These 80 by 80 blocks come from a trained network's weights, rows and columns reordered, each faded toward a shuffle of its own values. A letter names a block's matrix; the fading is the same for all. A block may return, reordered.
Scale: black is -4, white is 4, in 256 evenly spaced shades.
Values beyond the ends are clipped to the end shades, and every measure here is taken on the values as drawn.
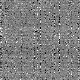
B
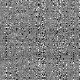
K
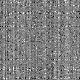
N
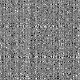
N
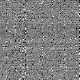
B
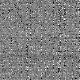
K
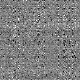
K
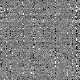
B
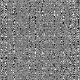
K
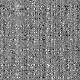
N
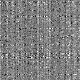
N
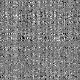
N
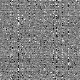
B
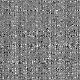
N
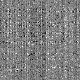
N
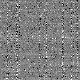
B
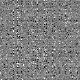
K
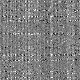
N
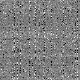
K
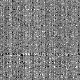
N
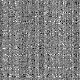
N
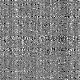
N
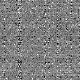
K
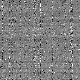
B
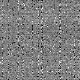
K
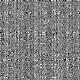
N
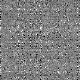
K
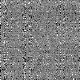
K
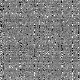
B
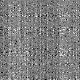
N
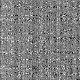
N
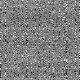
K
